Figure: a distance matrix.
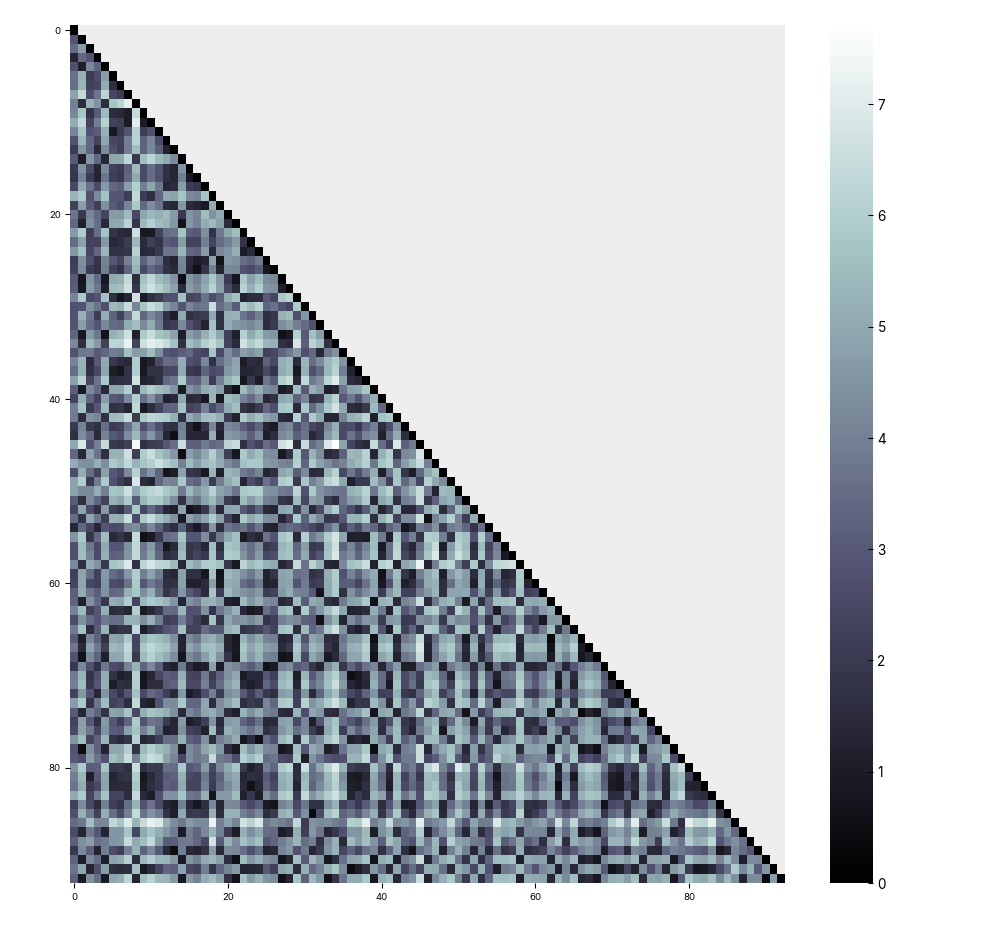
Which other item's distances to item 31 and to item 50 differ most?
85
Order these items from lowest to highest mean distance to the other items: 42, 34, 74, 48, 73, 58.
48, 74, 73, 42, 58, 34
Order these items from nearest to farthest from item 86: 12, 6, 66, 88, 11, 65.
66, 88, 12, 6, 65, 11
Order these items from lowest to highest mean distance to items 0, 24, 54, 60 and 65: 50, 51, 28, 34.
51, 28, 50, 34
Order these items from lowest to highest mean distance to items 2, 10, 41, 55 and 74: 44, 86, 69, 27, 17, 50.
69, 44, 17, 27, 50, 86
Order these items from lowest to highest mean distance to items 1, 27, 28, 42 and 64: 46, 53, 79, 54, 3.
46, 53, 79, 54, 3
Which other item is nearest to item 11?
5
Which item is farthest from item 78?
45
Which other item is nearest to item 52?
15
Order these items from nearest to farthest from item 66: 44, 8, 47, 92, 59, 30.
92, 8, 30, 47, 44, 59
